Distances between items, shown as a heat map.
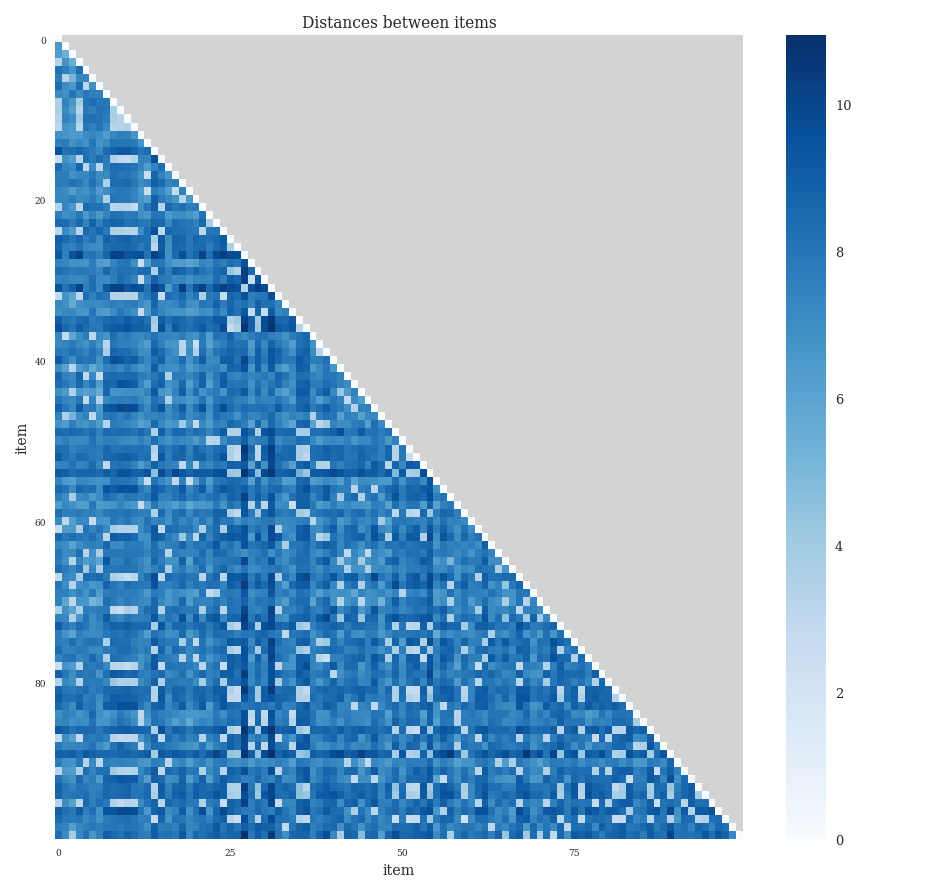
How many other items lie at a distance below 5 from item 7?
9
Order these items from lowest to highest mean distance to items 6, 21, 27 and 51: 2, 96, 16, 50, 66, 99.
16, 66, 2, 50, 96, 99
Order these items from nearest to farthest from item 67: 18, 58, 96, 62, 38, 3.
3, 58, 38, 18, 62, 96
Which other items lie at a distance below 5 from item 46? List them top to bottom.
43, 56, 83, 92, 96
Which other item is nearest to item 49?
97
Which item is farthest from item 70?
89
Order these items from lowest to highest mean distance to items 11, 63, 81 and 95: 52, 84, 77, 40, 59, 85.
59, 52, 84, 85, 77, 40
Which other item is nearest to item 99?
72
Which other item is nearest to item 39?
77
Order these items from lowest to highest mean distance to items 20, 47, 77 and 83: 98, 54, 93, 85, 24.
85, 98, 24, 93, 54
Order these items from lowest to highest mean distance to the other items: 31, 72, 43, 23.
43, 72, 23, 31
